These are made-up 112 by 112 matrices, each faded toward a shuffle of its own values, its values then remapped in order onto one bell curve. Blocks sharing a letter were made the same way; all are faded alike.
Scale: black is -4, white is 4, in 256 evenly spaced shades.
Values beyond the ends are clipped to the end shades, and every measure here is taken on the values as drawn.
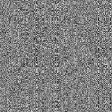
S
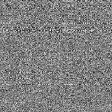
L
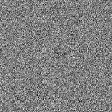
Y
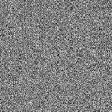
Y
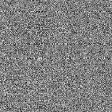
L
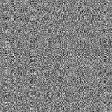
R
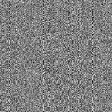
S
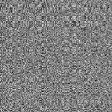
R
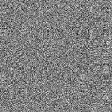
Y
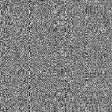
S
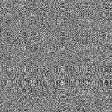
R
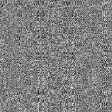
S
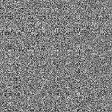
L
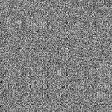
Y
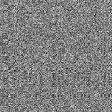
Y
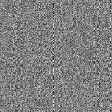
S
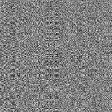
R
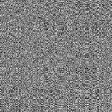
R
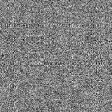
Y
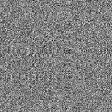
Y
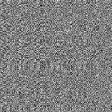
R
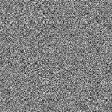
Y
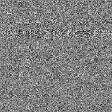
L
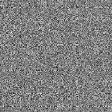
L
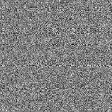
L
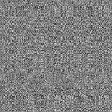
R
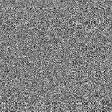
L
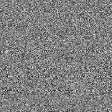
L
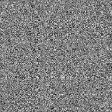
L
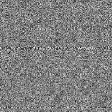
L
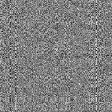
S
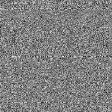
L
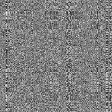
S
